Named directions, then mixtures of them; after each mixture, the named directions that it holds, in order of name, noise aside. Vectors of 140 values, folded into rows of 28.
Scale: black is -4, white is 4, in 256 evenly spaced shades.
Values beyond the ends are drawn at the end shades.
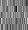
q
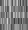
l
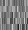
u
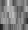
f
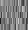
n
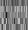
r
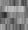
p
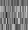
r.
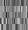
r.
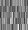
u.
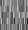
l, u.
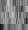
f.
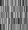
l.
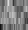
f.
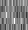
f, l, r.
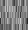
f, n, u.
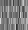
l, n.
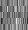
n, q.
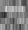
p.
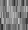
f, n, r.
